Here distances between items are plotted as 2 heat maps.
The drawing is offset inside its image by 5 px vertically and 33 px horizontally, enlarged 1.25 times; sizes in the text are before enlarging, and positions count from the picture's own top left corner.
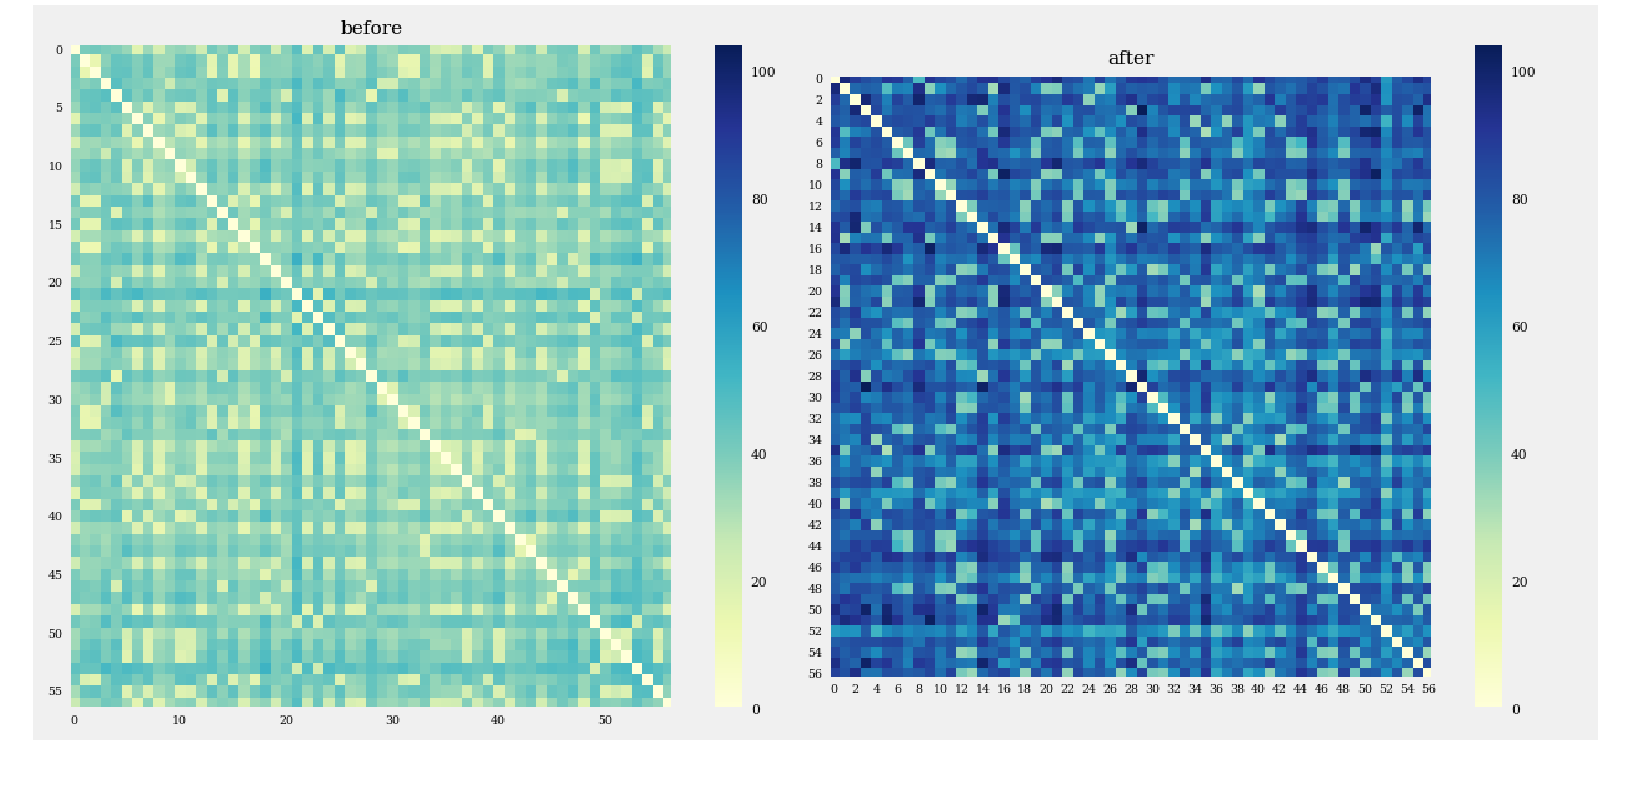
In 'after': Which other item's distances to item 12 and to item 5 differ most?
35
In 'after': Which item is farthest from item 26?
14
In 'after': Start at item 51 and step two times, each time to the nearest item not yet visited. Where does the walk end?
17
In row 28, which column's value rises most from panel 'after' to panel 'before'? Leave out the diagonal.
3
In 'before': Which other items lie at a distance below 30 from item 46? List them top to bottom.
4, 14, 20, 28
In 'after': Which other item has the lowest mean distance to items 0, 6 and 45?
26
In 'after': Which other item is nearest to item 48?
38
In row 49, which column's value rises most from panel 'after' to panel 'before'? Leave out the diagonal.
18
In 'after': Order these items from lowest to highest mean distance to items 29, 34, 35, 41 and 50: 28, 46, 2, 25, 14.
25, 46, 2, 28, 14
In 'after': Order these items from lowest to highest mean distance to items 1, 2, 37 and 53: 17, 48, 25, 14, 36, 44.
25, 36, 17, 48, 44, 14
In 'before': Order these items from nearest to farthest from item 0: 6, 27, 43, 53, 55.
6, 27, 55, 43, 53
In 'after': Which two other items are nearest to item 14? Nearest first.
28, 3
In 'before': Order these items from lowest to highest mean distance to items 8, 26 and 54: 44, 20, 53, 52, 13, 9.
44, 13, 9, 20, 52, 53
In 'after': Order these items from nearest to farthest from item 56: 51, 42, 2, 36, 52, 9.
36, 52, 42, 51, 9, 2
